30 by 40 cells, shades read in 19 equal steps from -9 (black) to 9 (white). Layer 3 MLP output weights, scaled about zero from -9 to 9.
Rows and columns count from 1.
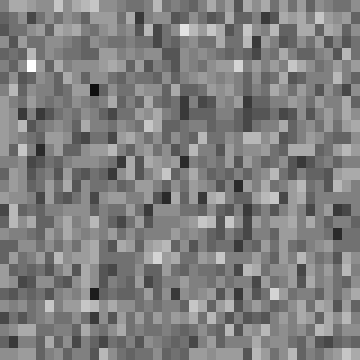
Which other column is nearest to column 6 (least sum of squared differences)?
15
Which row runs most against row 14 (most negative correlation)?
6
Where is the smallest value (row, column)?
8, 11
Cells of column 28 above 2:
5
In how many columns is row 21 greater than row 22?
12
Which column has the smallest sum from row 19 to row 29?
27
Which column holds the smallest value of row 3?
18
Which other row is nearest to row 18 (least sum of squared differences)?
20
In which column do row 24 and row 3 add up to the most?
21
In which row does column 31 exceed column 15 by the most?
25
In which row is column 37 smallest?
29
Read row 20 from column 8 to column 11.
3 1 0 1
